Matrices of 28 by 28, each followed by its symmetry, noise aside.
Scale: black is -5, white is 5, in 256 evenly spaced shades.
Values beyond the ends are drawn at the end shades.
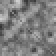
symmetric.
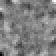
antisymmetric.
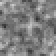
symmetric across the other diagonal.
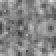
mirrored top to bottom.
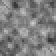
symmetric across the other diagonal.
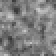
antisymmetric.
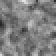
antisymmetric.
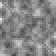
same after a half turn.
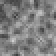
symmetric.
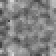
mirrored top to bottom.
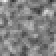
no symmetry.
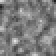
no symmetry.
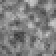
symmetric across the other diagonal.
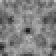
mirrored left to right.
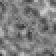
symmetric across the other diagonal.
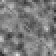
symmetric across the other diagonal.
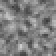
antisymmetric.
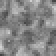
same after a half turn.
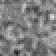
antisymmetric.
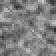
no symmetry.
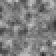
antisymmetric.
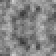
mirrored top to bottom.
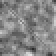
no symmetry.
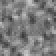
same after a half turn.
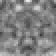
mirrored left to right.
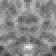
mirrored left to right.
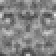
mirrored left to right.
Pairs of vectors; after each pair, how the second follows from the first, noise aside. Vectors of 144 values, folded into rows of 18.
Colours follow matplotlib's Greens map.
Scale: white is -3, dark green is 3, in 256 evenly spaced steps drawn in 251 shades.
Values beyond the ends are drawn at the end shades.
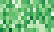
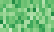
negated, shrunk.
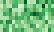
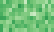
negated, shrunk.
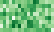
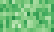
negated, shrunk.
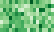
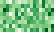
shuffled.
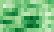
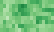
reversed, shrunk.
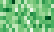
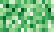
shuffled.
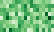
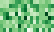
copied.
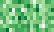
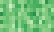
reversed, shrunk.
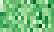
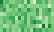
negated, shrunk.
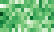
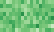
reversed, shrunk.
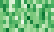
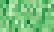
wrapped around, shrunk.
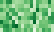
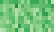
wrapped around, shrunk.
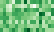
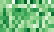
copied.
